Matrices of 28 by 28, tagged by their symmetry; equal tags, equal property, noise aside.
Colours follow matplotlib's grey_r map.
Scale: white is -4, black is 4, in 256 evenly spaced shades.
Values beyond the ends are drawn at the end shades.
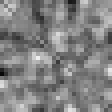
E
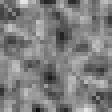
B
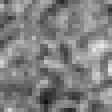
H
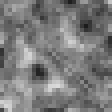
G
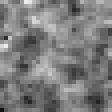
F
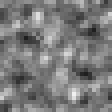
B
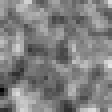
F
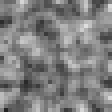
H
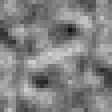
B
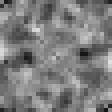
B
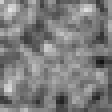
E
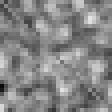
F
